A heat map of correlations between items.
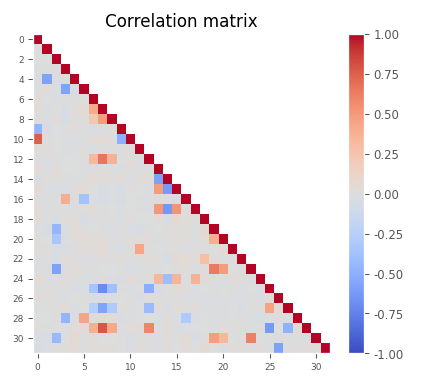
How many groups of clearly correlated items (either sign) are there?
9
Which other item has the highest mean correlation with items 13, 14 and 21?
11
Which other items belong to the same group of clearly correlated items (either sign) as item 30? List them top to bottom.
2, 19, 20, 23
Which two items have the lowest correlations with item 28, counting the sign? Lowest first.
3, 16
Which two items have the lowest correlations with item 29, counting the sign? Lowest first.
25, 27
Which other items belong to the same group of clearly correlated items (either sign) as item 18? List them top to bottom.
22
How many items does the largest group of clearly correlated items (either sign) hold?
7
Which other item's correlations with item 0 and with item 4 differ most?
10
